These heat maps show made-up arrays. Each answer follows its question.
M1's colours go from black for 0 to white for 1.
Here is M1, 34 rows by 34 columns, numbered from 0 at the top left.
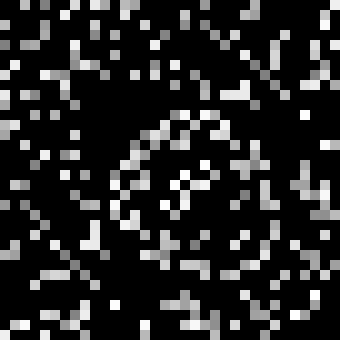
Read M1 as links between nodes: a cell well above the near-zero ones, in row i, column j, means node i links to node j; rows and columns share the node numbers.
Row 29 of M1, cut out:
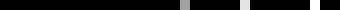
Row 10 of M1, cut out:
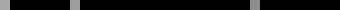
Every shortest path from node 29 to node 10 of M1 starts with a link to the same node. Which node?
node 31
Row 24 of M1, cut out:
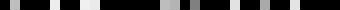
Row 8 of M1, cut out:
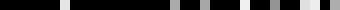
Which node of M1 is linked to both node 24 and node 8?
node 17
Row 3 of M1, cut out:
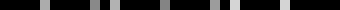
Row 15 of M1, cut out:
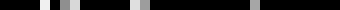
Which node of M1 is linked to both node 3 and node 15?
node 4
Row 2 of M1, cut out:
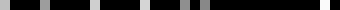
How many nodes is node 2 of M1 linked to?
7
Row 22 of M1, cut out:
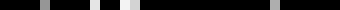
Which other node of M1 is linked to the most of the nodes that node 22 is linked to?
node 0
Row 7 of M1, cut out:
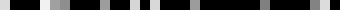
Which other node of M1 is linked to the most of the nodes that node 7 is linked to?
node 25
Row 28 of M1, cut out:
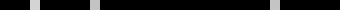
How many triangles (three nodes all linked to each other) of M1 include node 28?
1
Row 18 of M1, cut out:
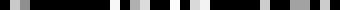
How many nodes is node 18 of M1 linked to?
12
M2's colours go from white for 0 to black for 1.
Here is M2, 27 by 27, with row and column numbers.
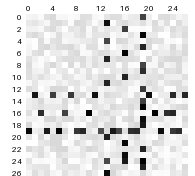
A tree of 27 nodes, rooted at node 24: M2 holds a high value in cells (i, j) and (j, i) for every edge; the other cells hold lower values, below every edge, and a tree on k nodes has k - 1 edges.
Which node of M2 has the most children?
19
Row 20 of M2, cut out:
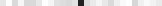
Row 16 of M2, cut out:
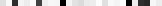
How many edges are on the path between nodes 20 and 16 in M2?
3
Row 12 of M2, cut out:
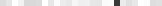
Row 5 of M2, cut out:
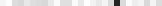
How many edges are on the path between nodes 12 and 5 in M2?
2
